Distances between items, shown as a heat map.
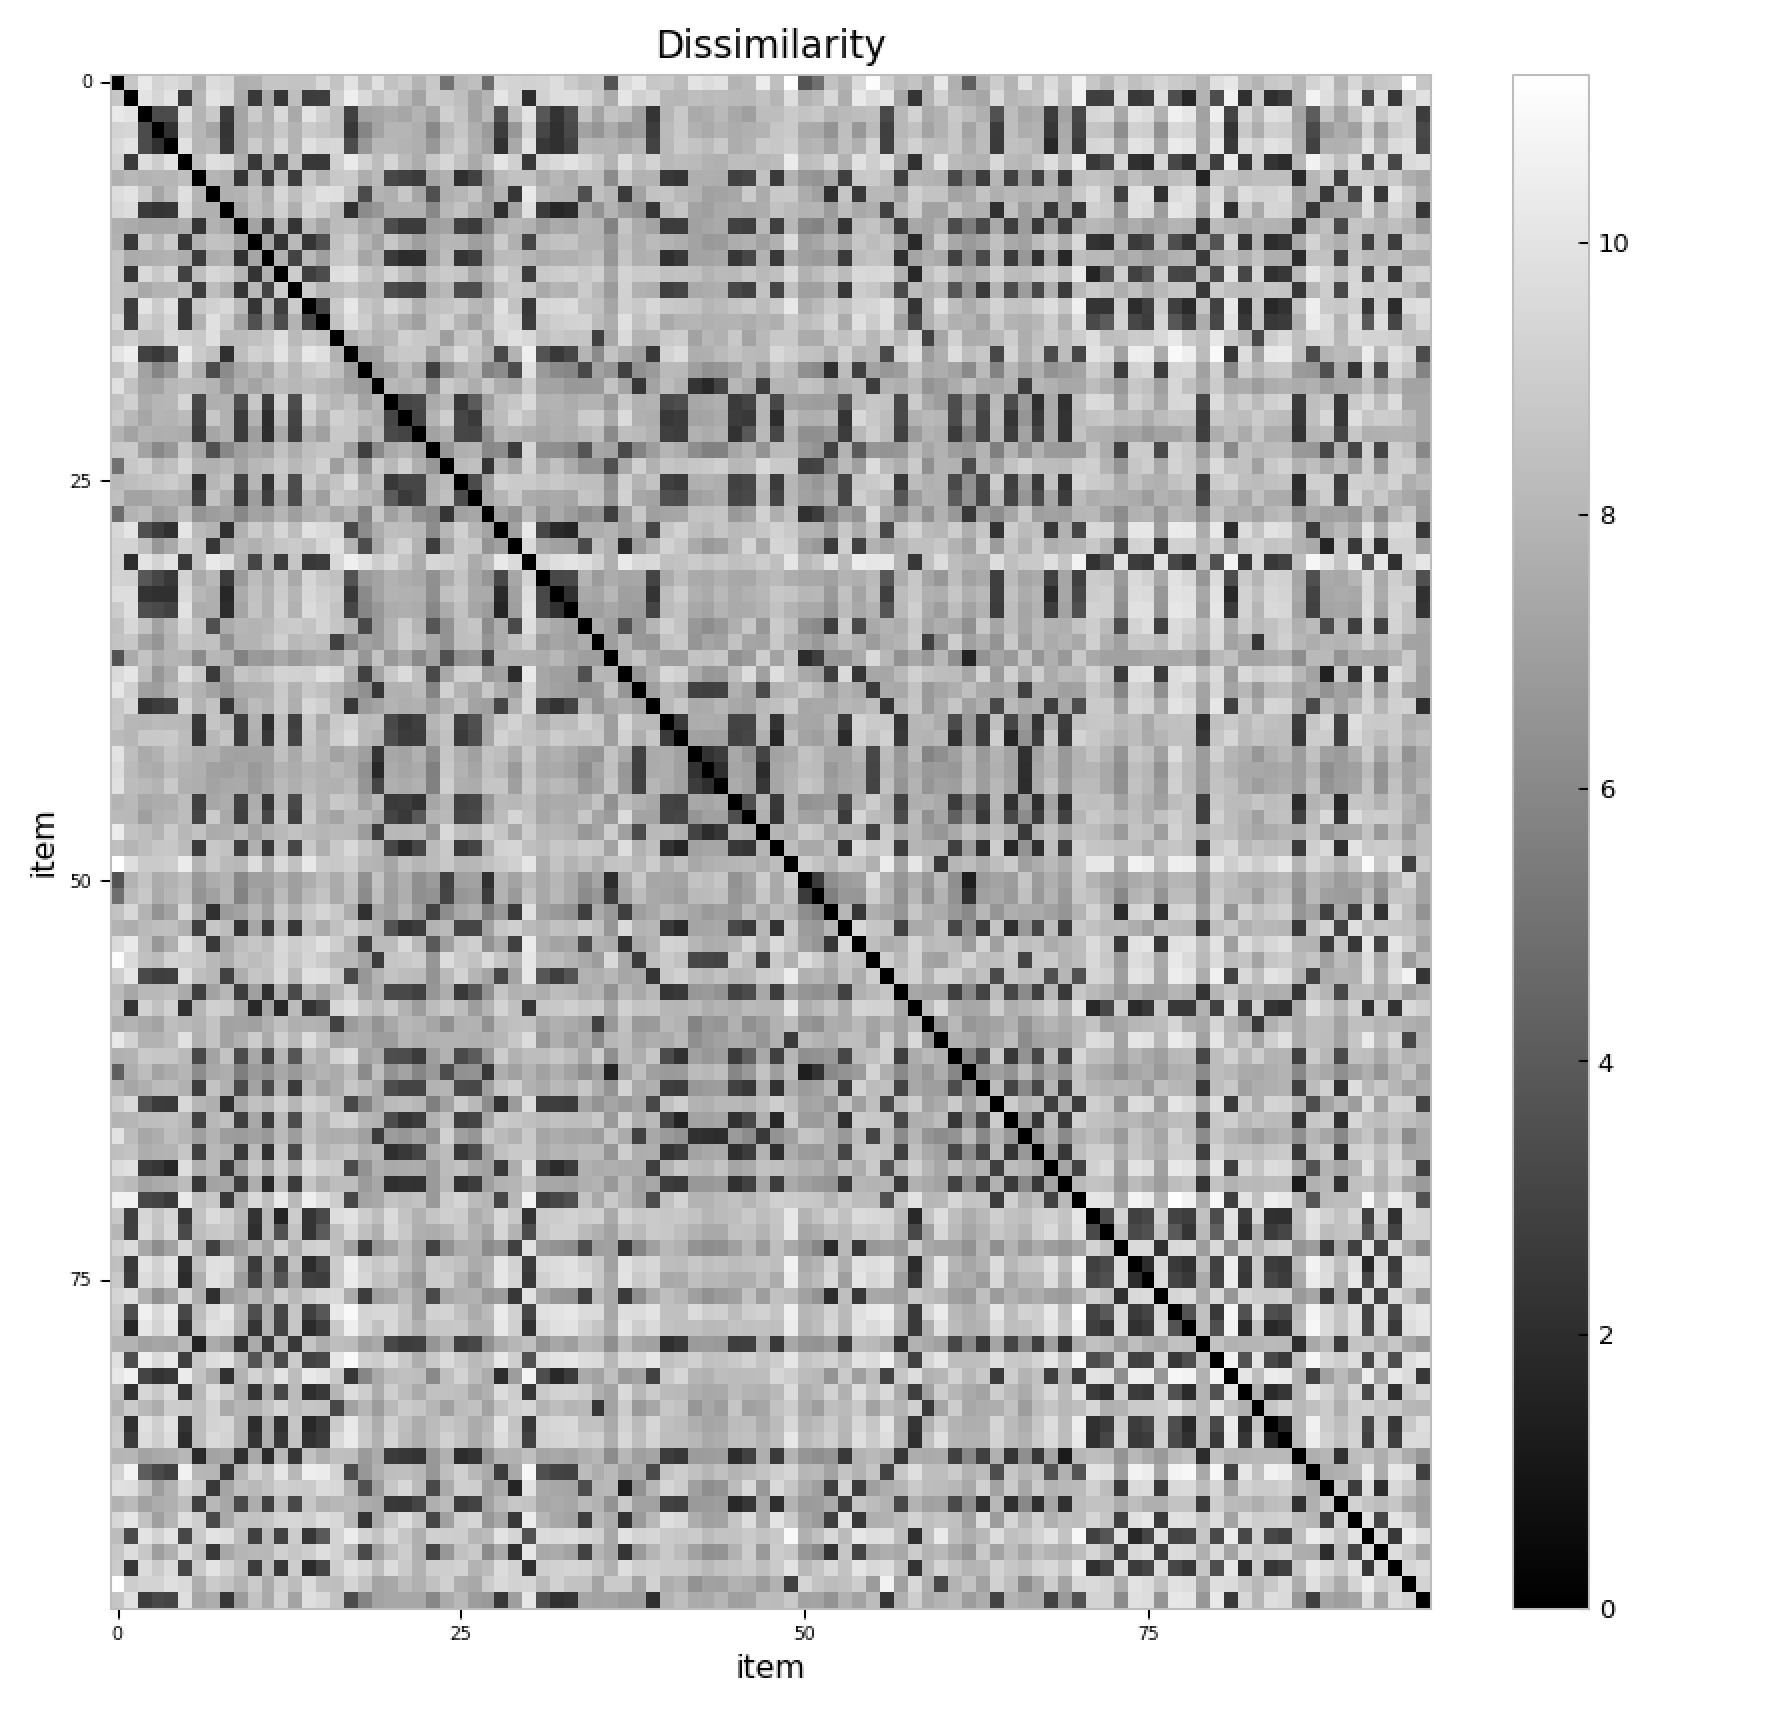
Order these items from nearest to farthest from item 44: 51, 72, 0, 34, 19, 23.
19, 23, 34, 72, 51, 0
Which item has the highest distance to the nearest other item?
0
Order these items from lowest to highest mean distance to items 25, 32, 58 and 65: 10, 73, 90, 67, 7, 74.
67, 10, 74, 73, 7, 90
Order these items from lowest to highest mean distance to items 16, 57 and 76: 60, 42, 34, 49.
34, 42, 60, 49
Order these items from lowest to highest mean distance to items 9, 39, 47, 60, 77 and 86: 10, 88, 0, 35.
10, 35, 88, 0
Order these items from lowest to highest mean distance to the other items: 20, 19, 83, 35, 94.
20, 19, 35, 83, 94
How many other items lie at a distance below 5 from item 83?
3
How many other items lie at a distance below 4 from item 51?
5
